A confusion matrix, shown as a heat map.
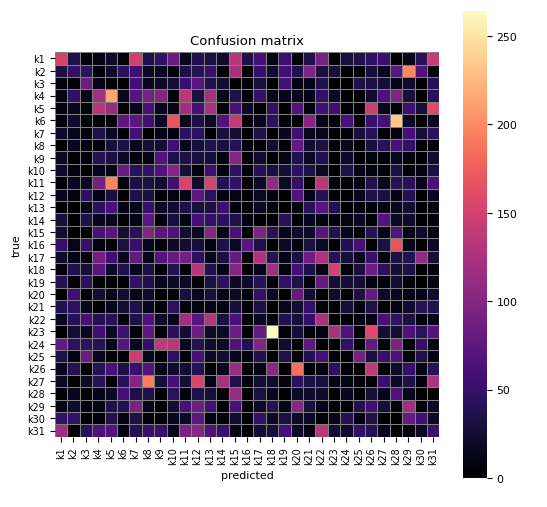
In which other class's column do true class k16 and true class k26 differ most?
k20
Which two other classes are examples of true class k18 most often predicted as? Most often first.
k23, k12
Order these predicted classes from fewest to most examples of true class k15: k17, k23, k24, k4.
k24, k23, k4, k17
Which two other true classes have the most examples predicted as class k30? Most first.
k17, k2
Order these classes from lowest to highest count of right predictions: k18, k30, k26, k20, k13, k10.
k13, k30, k20, k10, k18, k26
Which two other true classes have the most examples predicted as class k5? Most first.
k4, k11
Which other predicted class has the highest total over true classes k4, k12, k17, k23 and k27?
k8
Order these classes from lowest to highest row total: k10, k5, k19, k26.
k19, k10, k26, k5
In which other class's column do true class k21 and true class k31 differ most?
k22
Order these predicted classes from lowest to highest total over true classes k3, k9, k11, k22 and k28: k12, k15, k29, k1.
k1, k29, k12, k15
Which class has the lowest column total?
k16
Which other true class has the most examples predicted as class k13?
k11
